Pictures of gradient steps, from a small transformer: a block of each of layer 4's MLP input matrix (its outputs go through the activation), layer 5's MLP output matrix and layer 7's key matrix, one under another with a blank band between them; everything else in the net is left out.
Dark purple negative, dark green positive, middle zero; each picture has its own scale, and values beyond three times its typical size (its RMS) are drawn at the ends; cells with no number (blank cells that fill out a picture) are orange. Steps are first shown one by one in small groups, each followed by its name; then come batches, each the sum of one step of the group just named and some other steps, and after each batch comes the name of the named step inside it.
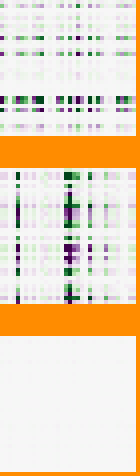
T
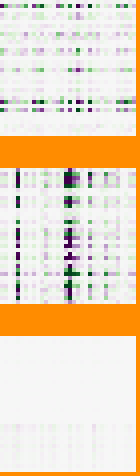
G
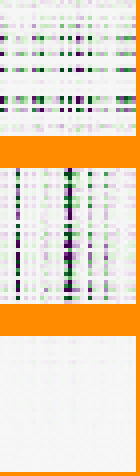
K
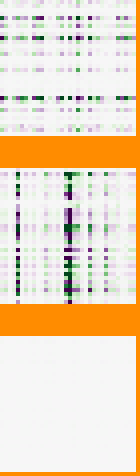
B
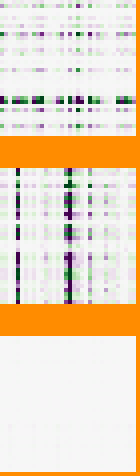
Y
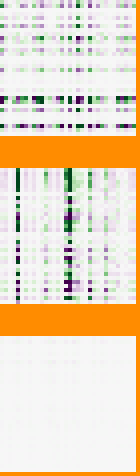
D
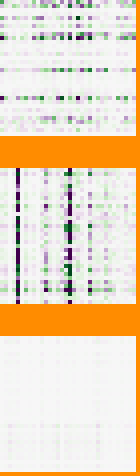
B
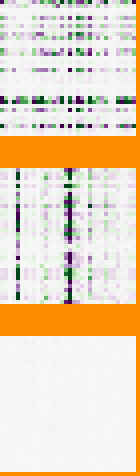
Y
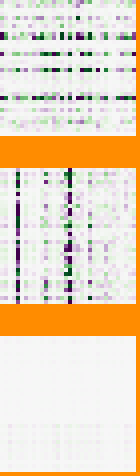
B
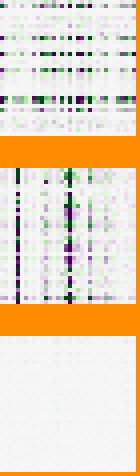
T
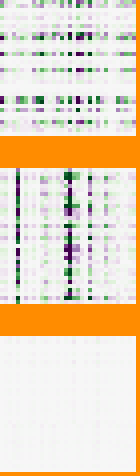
T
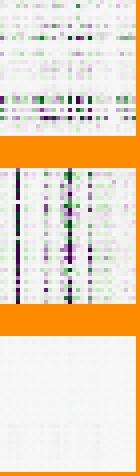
T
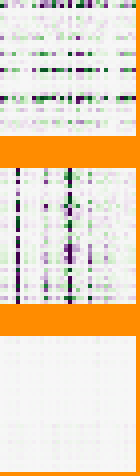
T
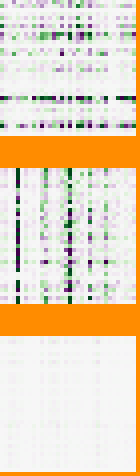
D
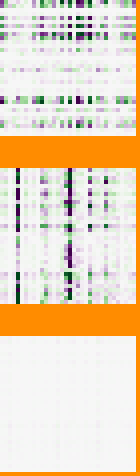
Y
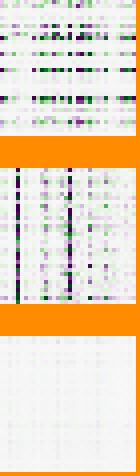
K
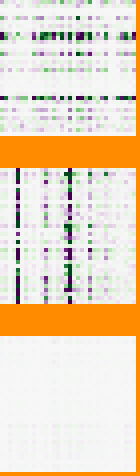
B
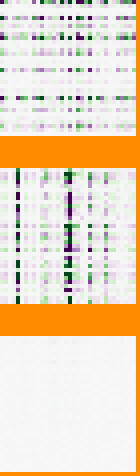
B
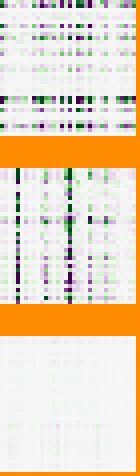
D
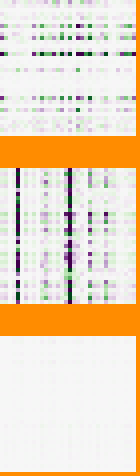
K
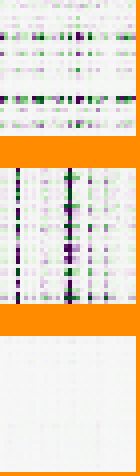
T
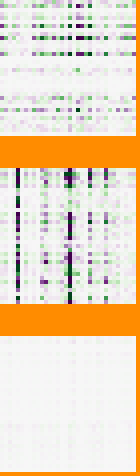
G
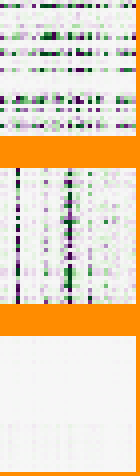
G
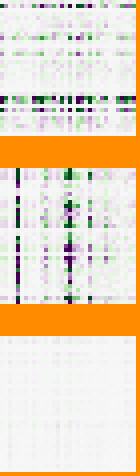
T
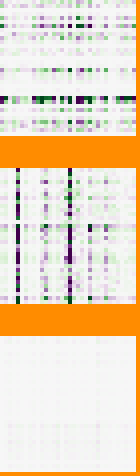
D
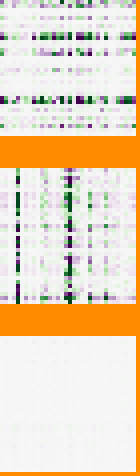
G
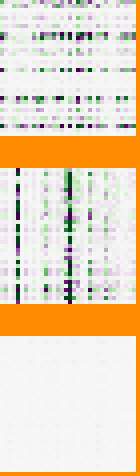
D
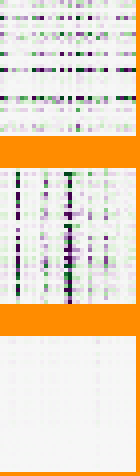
B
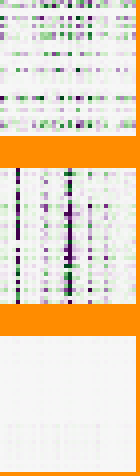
B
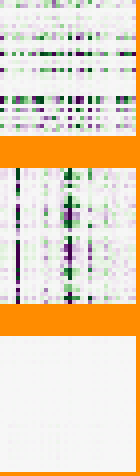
T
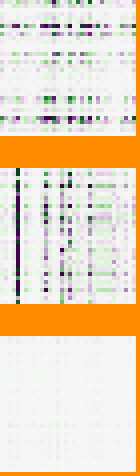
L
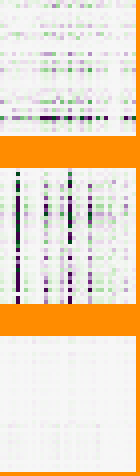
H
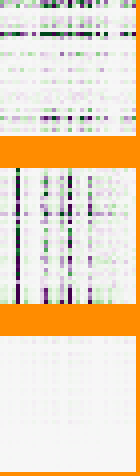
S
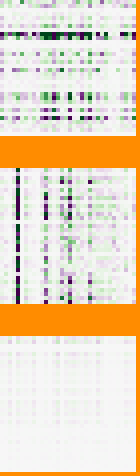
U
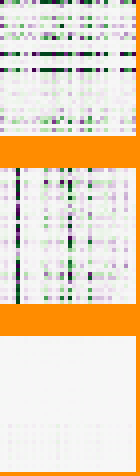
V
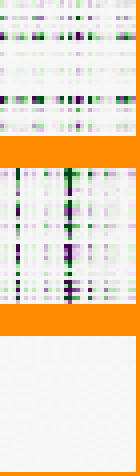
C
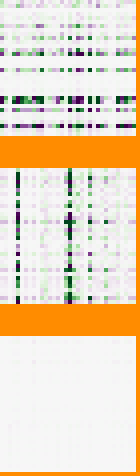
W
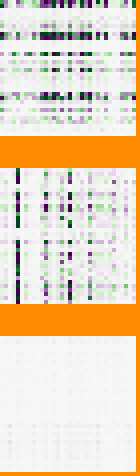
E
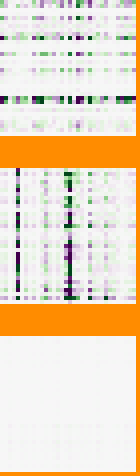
C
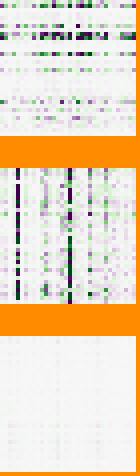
L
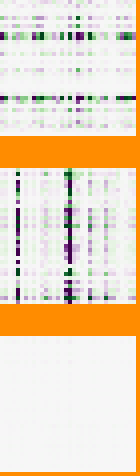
C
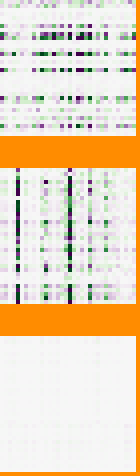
W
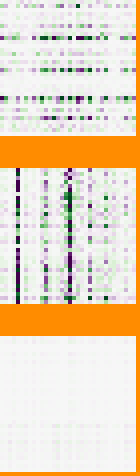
H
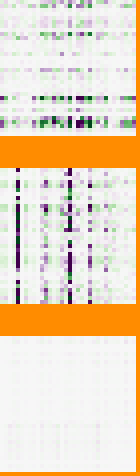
S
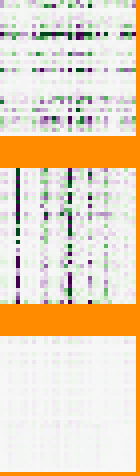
S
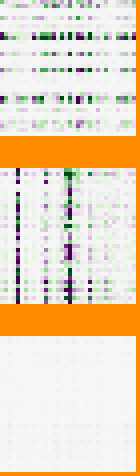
C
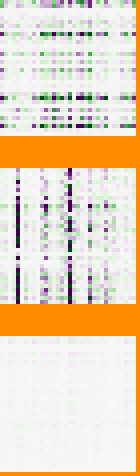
U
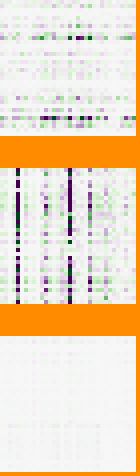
H
